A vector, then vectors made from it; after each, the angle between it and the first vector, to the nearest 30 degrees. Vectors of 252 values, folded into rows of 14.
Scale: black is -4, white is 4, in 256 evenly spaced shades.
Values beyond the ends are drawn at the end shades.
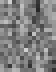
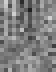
90 degrees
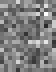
90 degrees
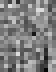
120 degrees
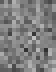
150 degrees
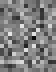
60 degrees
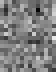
60 degrees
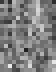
150 degrees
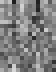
30 degrees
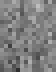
120 degrees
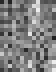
150 degrees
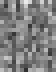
60 degrees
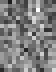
150 degrees
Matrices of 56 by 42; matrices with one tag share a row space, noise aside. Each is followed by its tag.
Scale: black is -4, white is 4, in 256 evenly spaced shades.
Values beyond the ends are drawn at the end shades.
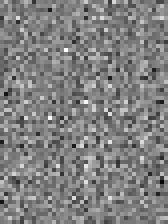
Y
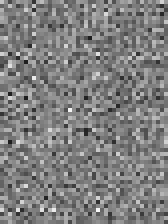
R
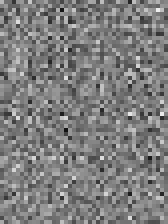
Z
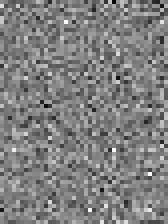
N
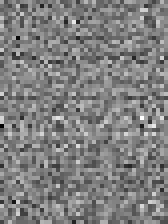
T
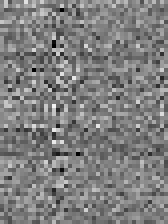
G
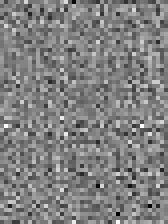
Z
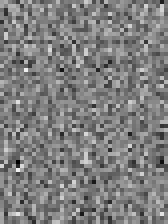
Y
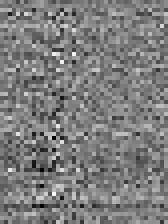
G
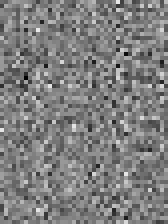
N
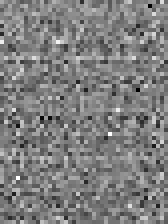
T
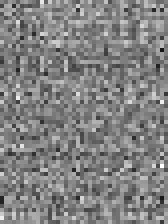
T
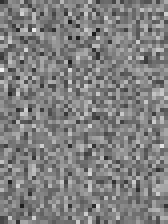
R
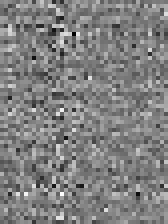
G
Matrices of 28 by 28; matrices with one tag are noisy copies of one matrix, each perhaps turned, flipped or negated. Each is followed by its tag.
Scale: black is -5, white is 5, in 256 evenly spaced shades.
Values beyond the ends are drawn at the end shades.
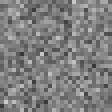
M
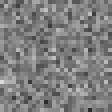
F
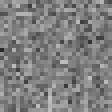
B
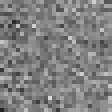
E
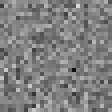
B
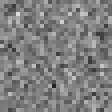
F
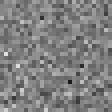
F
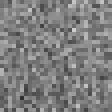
E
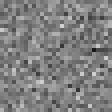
B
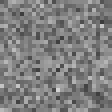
M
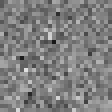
M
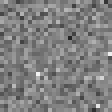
F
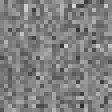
B
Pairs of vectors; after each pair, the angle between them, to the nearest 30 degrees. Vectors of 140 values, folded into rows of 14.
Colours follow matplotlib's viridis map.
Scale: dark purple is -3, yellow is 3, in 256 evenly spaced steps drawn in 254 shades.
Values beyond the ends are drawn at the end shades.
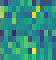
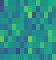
120 degrees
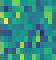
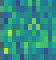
120 degrees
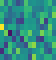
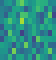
120 degrees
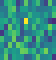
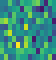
60 degrees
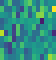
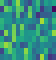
150 degrees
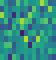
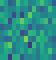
30 degrees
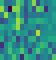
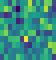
120 degrees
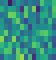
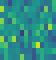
60 degrees
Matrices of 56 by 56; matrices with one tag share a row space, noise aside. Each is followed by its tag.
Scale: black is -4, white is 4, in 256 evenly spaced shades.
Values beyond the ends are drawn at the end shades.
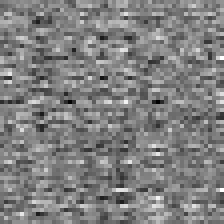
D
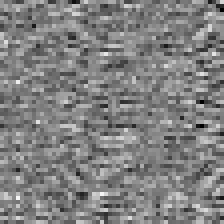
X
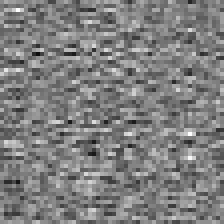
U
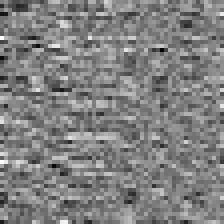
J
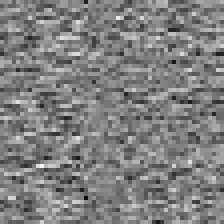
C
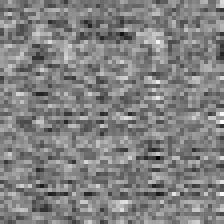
D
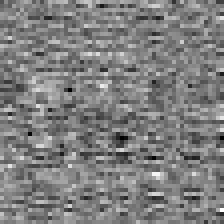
D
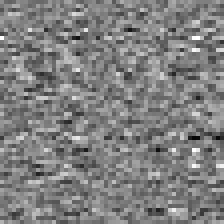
C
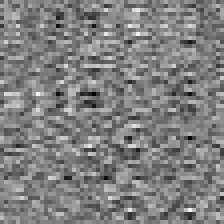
U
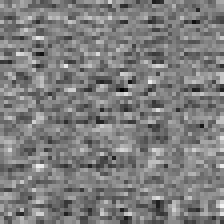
D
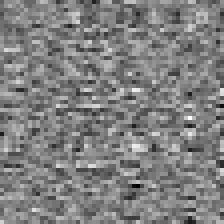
U
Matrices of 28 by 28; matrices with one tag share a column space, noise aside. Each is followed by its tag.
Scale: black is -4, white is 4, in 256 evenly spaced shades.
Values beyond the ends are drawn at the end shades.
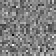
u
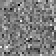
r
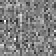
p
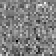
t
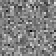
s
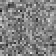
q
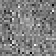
q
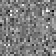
q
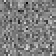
p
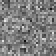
r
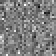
s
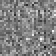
q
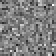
u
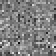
p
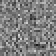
p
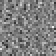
p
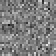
u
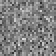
p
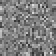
t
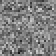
r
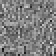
t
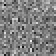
r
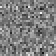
t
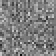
p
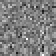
t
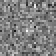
s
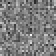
u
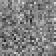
p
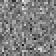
u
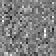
t
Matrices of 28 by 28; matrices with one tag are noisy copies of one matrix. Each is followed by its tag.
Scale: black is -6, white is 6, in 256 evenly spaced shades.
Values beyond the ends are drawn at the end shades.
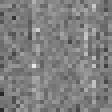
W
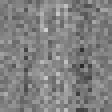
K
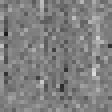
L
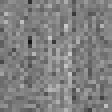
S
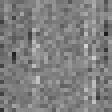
W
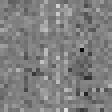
K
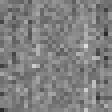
W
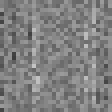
W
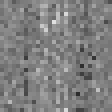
K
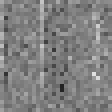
L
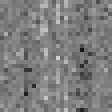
K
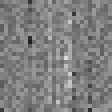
S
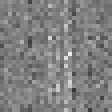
S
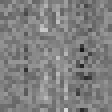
K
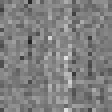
S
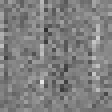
L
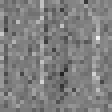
L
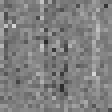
L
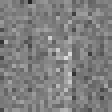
S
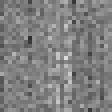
S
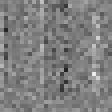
L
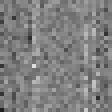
W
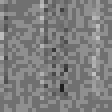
L
